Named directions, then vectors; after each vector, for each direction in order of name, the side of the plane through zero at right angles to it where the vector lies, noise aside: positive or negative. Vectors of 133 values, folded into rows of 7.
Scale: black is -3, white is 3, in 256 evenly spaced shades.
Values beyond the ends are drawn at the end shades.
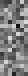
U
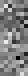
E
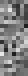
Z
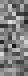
negative, negative, positive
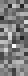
positive, positive, negative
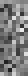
negative, negative, negative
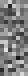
positive, negative, negative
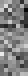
positive, negative, positive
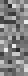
positive, positive, negative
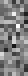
negative, negative, positive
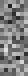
positive, positive, negative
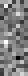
positive, negative, negative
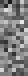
negative, positive, positive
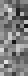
positive, positive, positive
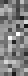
positive, positive, positive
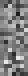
negative, positive, positive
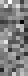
positive, negative, negative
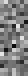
negative, negative, positive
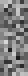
positive, negative, negative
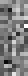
negative, negative, negative
